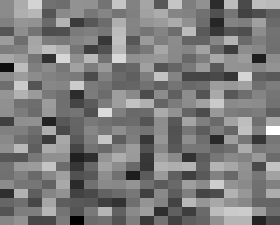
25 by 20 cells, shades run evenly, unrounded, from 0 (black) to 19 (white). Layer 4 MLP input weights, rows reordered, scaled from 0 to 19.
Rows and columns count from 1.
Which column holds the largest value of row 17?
2
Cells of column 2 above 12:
7
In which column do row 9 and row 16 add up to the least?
16
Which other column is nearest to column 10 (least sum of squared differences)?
15
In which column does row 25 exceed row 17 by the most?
17
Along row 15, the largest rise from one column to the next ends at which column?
20
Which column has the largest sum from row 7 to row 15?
18
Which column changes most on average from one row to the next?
4
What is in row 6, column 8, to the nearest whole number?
6
